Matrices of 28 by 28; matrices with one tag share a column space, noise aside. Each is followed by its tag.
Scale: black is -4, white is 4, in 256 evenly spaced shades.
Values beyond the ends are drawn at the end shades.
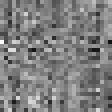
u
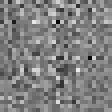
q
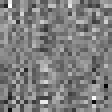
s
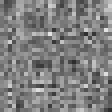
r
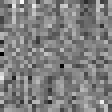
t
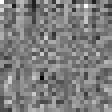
t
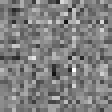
q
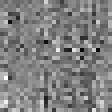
u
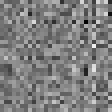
q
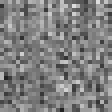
t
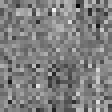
s
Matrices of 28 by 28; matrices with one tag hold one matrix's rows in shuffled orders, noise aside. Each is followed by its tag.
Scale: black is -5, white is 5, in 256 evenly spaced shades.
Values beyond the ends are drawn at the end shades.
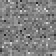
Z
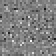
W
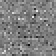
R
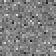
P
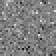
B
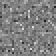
W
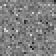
P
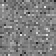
Z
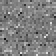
Z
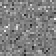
P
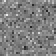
P
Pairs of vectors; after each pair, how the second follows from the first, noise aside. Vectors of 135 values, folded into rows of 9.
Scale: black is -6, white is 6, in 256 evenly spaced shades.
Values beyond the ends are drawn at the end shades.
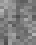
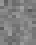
wrapped around, negated, shrunk.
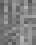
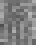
wrapped around.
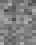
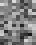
reversed, scaled up.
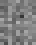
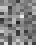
negated, scaled up.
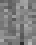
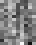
negated, scaled up.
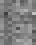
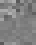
wrapped around, partly zeroed.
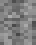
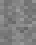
reversed, negated, shrunk.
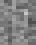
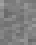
wrapped around, shrunk.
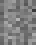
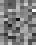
negated, scaled up.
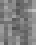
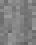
wrapped around, negated, shrunk.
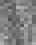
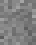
wrapped around, shrunk.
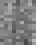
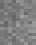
wrapped around, shrunk.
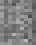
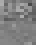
wrapped around, partly zeroed.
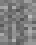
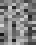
negated, scaled up.
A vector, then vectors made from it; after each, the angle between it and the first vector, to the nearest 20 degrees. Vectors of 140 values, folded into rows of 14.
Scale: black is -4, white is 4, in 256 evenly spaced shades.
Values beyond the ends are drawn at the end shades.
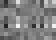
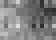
60 degrees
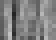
80 degrees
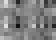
160 degrees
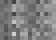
80 degrees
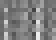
100 degrees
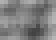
100 degrees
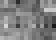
140 degrees
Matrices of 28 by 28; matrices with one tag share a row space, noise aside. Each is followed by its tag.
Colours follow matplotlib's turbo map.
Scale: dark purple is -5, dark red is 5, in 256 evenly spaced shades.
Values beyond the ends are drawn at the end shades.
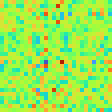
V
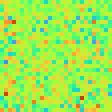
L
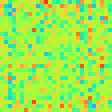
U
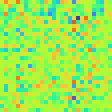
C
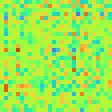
C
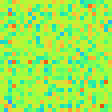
U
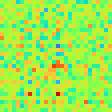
V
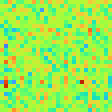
L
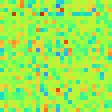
V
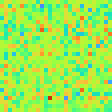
L
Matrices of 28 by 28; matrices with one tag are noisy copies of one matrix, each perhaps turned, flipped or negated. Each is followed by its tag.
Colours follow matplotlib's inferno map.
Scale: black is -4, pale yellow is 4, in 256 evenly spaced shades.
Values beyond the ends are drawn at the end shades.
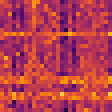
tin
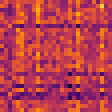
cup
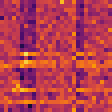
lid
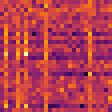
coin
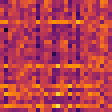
coin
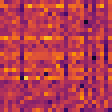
coin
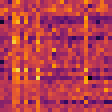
cup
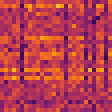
coin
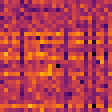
coin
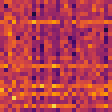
coin
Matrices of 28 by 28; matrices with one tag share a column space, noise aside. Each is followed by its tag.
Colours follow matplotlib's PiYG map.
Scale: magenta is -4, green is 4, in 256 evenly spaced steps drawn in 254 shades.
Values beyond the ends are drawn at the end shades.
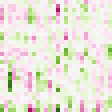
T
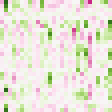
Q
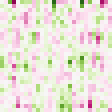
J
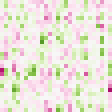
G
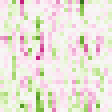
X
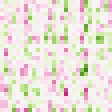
G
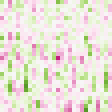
T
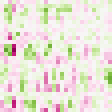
T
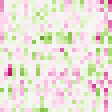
G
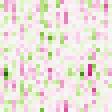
G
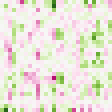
Q
